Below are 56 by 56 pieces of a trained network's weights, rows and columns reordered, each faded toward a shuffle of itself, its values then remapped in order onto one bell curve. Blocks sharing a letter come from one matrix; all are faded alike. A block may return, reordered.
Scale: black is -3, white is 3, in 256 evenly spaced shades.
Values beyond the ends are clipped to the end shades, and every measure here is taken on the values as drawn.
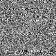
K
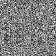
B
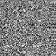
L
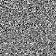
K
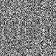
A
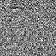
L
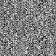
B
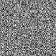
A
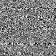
K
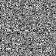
K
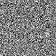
B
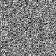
B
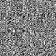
B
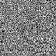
B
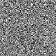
A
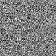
B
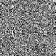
B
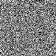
B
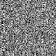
B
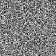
B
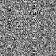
A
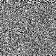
K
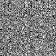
B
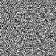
L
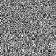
B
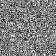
L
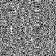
A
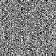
A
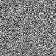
L
